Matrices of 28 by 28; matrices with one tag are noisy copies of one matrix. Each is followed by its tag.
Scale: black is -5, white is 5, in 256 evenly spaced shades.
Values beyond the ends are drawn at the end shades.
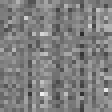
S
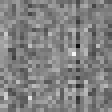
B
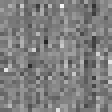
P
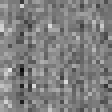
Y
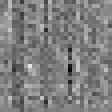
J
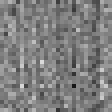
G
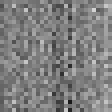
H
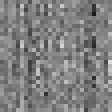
P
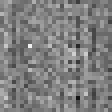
B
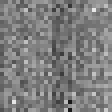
H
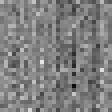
G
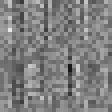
J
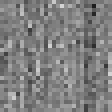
P
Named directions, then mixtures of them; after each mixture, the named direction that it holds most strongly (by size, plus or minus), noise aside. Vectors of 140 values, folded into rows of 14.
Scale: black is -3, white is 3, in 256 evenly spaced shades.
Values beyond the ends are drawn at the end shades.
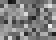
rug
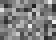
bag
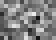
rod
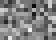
bag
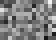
bag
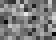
rug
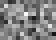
rug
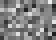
bag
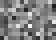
bag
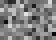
rug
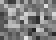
rod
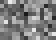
rug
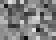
rod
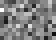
bag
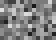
bag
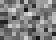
rod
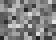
bag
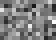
bag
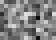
rod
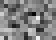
rod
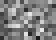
rod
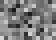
rod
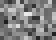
rod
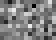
bag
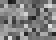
rug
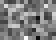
rod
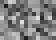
rod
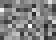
bag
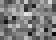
bag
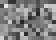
rug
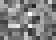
rod
